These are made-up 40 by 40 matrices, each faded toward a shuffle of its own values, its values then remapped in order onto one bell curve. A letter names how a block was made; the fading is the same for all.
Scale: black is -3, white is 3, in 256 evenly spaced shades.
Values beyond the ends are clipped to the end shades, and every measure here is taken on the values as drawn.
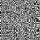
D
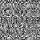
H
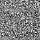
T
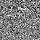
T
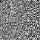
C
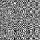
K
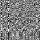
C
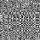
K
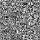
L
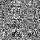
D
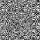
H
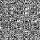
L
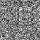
L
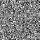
T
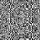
C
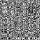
L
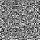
H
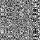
C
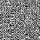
L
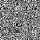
D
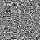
H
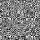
H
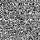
T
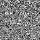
T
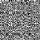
C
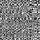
K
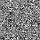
T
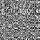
H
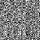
L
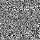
T
